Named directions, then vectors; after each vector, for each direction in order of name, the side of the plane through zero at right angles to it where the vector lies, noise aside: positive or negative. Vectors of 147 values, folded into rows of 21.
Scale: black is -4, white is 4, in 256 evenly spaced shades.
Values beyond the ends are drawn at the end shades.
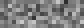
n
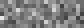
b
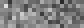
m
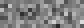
negative, negative, positive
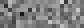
positive, negative, positive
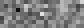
negative, negative, negative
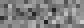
negative, negative, positive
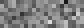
positive, negative, positive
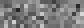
negative, negative, negative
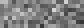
positive, positive, negative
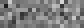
positive, negative, positive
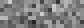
positive, negative, negative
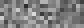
positive, positive, positive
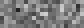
negative, negative, negative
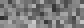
negative, positive, positive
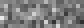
positive, positive, negative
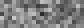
positive, positive, positive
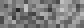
negative, negative, negative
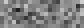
negative, negative, negative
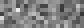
positive, positive, positive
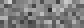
positive, negative, negative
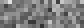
positive, negative, negative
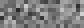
negative, negative, negative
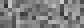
positive, negative, positive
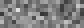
positive, positive, positive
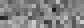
negative, positive, positive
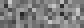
positive, negative, positive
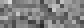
positive, negative, negative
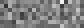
positive, negative, positive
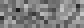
negative, negative, negative
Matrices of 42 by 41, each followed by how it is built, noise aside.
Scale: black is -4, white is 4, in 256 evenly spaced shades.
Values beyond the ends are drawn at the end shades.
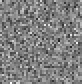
noise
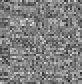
blocks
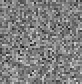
noise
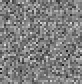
repeating columns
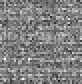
blocks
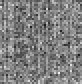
blocks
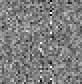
uneven columns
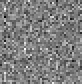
uneven columns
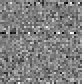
uneven rows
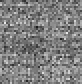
blocks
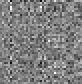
low rank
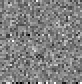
uneven rows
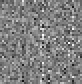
uneven columns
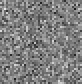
repeating rows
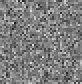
noise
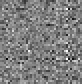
low rank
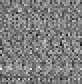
repeating columns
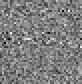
uneven rows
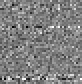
uneven rows
